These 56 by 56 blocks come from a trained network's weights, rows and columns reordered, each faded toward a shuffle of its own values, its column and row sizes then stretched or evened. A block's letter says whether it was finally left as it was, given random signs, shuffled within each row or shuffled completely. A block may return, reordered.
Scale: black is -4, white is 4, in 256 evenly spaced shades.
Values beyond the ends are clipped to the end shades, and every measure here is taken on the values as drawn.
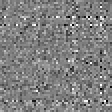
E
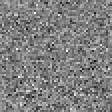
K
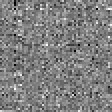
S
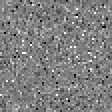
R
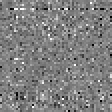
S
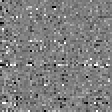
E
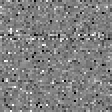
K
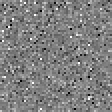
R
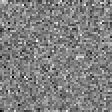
K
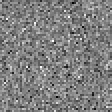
R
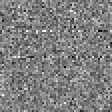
E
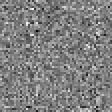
S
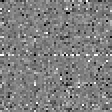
E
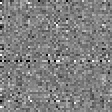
S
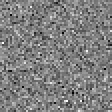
R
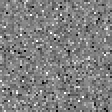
R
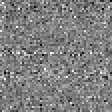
K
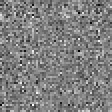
E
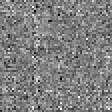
S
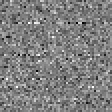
K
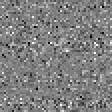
K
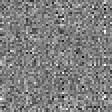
S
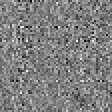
S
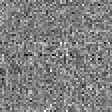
S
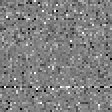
K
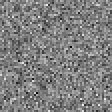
R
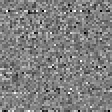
K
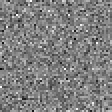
K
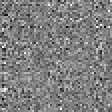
S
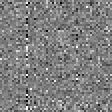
S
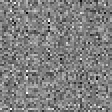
S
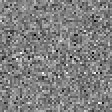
K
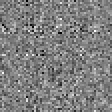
S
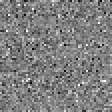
K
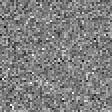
R
